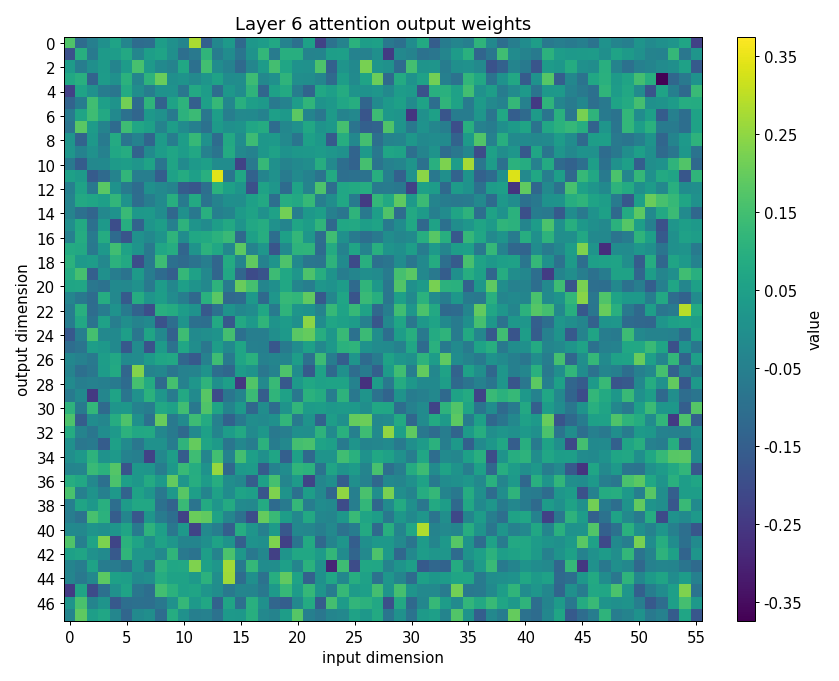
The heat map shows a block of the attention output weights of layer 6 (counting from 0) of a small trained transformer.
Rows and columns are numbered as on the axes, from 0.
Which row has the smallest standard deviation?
9
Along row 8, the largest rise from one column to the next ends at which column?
24
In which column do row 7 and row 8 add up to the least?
34
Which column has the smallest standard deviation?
38
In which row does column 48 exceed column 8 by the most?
11
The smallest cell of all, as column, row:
52, 3
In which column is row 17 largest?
45
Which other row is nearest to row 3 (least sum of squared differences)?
15
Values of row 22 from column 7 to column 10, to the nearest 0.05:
-0.2 0.1 0.1 0.05
